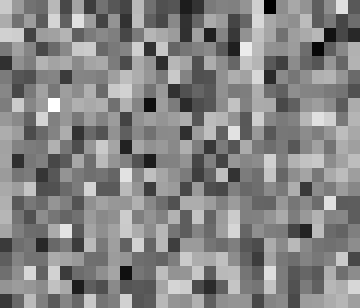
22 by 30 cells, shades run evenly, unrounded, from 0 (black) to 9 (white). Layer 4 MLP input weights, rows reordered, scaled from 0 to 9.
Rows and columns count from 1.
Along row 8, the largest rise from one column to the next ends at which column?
14
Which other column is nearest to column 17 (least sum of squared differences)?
24
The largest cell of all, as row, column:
8, 5
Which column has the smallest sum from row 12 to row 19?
4
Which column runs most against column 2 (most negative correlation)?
10
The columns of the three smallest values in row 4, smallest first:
27, 20, 13
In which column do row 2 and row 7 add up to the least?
16
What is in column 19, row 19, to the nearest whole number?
7
